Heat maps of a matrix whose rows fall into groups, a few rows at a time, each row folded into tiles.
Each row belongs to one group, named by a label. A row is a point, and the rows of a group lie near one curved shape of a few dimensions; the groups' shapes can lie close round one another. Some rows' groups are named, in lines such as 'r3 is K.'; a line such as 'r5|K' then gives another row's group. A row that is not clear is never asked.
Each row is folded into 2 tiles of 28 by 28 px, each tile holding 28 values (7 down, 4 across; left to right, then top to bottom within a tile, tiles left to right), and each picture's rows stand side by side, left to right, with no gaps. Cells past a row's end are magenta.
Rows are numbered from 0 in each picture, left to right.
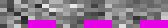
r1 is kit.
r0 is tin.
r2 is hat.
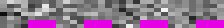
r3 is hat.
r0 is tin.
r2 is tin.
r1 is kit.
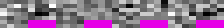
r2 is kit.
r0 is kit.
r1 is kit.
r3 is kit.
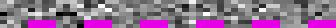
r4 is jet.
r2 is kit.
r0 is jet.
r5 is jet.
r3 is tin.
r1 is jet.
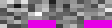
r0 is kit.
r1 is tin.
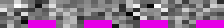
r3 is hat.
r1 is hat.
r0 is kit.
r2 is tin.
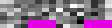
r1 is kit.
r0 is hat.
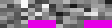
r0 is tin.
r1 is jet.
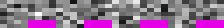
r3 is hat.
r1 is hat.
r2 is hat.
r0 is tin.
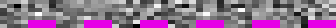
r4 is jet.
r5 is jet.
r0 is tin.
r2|hat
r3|kit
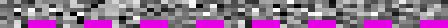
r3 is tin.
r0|jet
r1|kit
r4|jet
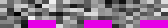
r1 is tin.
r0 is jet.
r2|tin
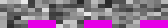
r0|hat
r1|jet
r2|tin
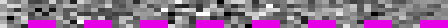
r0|hat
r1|hat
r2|tin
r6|kit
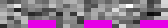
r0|hat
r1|kit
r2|kit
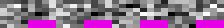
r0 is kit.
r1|kit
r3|jet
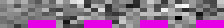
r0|kit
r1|hat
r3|hat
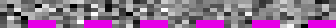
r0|tin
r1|tin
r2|jet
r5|hat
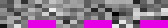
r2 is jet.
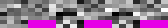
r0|jet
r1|jet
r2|jet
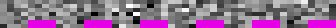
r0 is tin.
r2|kit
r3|hat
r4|hat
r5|hat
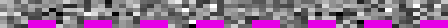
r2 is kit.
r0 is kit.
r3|hat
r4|hat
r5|jet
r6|jet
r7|tin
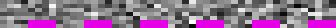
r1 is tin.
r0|jet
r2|tin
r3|hat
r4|hat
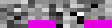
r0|hat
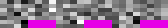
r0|jet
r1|hat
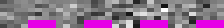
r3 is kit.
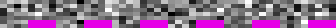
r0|tin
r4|tin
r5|tin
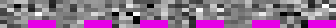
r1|tin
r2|kit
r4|tin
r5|jet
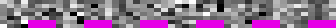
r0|hat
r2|tin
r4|kit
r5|kit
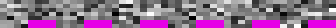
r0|hat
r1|kit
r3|tin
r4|hat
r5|jet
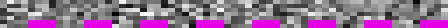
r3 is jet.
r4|tin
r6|hat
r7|jet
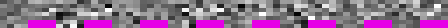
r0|tin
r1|jet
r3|jet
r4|tin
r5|jet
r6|tin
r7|tin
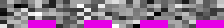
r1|tin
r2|hat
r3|hat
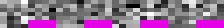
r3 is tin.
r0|hat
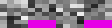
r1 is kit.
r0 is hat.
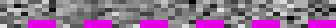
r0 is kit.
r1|kit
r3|jet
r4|tin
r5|hat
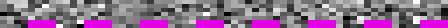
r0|jet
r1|hat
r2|kit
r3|tin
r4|jet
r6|hat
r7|hat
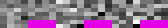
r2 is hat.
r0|hat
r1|hat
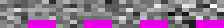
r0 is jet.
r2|hat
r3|jet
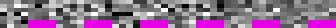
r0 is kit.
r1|tin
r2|jet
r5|tin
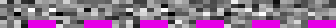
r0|jet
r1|jet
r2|jet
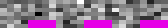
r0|kit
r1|hat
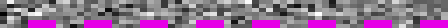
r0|tin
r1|kit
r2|tin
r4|hat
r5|tin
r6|kit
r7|hat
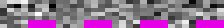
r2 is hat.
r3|jet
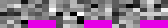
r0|jet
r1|kit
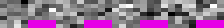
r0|jet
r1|kit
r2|kit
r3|jet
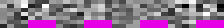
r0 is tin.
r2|tin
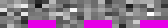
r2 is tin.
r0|kit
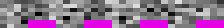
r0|kit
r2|hat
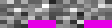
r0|hat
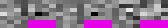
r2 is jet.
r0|kit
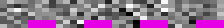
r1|hat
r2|jet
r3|kit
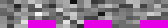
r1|hat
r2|tin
